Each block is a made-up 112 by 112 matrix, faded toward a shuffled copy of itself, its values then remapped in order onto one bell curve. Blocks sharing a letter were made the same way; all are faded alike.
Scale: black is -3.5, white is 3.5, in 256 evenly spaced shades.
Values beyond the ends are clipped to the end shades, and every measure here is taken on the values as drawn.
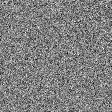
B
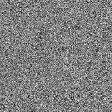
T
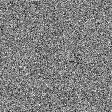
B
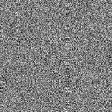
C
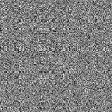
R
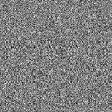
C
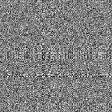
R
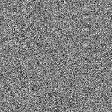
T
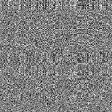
R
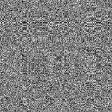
R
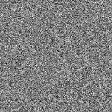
T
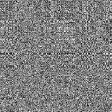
R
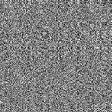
C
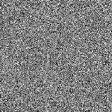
T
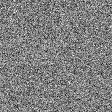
B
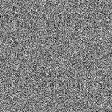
T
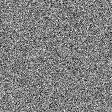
B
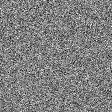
B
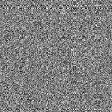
R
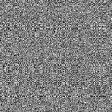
R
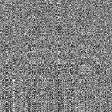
R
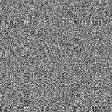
R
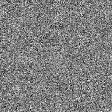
T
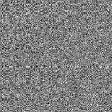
R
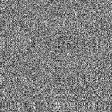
C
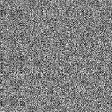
C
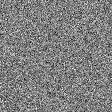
B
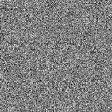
T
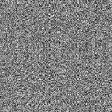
C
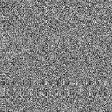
C
